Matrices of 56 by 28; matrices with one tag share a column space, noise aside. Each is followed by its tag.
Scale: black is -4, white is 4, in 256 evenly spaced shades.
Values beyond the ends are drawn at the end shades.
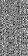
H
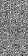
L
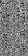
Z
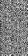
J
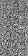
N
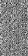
Z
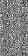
Z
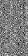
N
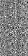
N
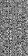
H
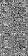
Z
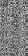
Z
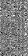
J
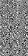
N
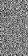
J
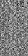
Z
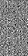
H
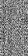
H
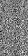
H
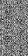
H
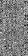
L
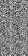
J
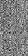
L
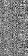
Z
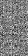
N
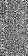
L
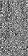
Z
